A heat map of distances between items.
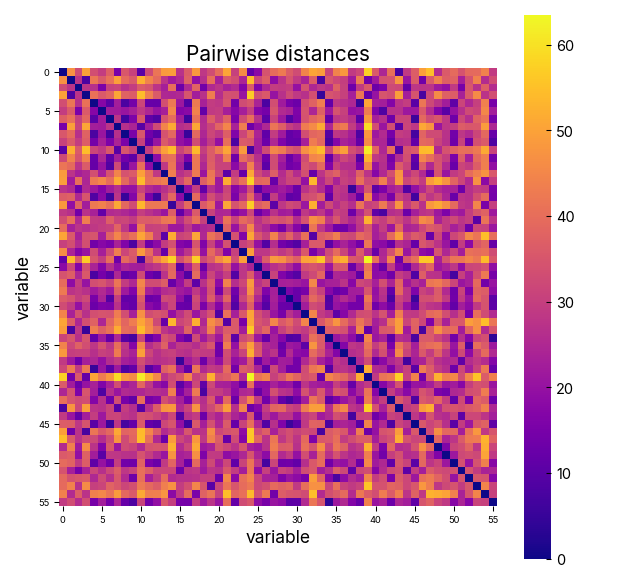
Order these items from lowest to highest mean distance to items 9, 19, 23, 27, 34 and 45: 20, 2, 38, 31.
38, 20, 2, 31
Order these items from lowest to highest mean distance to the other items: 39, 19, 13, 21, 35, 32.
35, 13, 19, 21, 32, 39
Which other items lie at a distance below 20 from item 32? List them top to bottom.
13, 21, 23, 47
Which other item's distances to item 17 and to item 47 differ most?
14
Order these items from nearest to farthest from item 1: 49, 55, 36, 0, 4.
36, 55, 49, 4, 0
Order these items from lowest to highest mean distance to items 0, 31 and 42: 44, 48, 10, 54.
44, 10, 48, 54
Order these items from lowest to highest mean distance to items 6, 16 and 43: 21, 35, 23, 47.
35, 23, 47, 21
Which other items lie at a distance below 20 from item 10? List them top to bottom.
0, 7, 24, 43
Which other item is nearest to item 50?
26
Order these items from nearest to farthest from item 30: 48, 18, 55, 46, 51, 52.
55, 18, 52, 51, 48, 46
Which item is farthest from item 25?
39
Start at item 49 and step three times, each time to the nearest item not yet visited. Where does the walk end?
18
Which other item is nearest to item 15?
37
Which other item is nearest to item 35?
52
